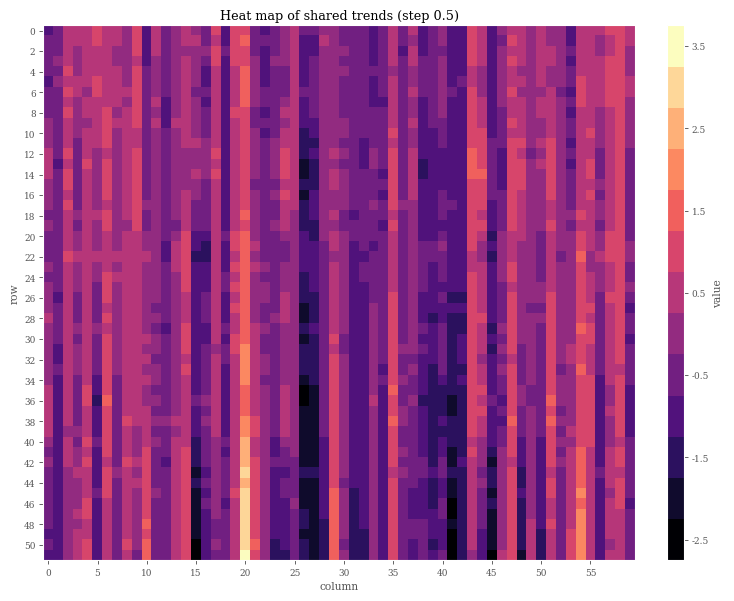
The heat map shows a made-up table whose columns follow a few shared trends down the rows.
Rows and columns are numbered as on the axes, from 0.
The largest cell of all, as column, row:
20, 51
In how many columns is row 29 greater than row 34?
17
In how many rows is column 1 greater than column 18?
25
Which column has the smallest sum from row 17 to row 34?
26
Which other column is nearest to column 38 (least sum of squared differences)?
18
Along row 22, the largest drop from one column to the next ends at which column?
15
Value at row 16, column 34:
-1
